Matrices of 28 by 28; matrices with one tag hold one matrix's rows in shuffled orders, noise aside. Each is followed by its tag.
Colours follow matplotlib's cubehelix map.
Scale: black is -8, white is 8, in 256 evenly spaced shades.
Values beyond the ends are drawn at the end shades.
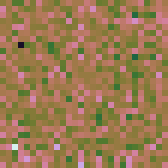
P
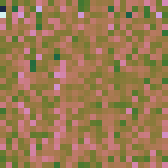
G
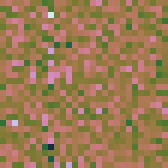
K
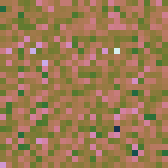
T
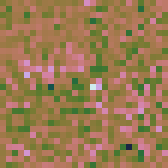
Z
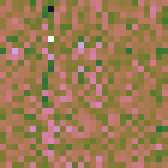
K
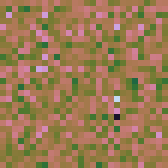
T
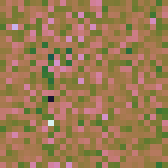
K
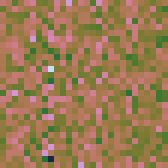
K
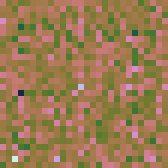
P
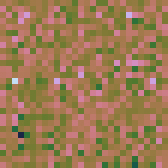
P
